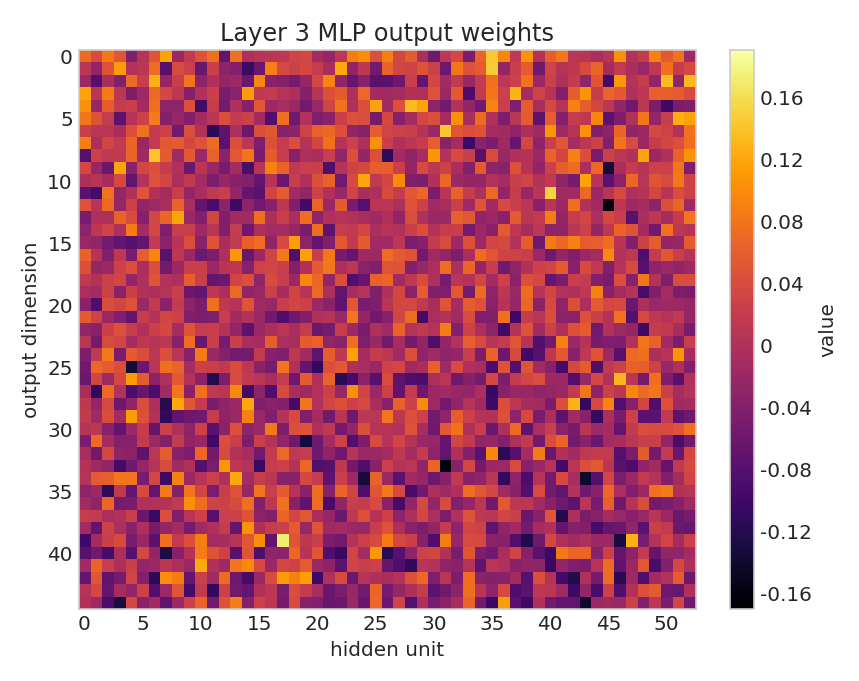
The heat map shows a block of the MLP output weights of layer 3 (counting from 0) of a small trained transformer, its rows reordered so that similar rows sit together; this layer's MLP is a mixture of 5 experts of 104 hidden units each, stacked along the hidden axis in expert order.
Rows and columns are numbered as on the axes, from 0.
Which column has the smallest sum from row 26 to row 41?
46
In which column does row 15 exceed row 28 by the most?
18
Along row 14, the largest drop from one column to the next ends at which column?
21
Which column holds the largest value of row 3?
37
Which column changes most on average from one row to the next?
4
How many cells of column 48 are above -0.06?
38
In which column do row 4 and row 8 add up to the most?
6
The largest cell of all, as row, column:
39, 17
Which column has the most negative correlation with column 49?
29
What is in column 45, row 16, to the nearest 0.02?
0.1
